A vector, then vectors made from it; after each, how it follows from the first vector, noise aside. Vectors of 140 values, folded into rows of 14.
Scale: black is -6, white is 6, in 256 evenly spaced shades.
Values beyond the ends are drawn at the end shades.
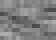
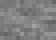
negated, shrunk.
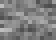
reversed, negated.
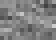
reversed, negated.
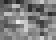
wrapped around, scaled up.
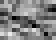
scaled up.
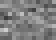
reversed, negated.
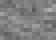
negated, shrunk.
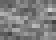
negated.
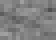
shrunk.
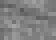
wrapped around, shrunk.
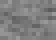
shrunk.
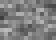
reversed, negated.
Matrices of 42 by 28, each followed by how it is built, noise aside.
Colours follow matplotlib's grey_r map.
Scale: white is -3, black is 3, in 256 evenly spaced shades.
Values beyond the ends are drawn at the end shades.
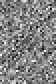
Hankel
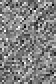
Hankel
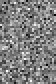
noise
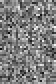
blocks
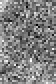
smooth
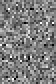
uneven rows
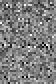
uneven rows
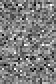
uneven rows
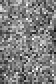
smooth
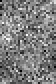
smooth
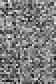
blocks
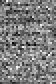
blocks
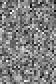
blocks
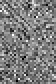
Toeplitz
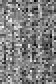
blocks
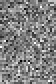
noise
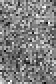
smooth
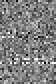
uneven rows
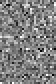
uneven rows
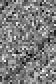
Hankel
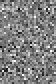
uneven rows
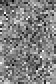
smooth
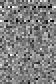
uneven rows
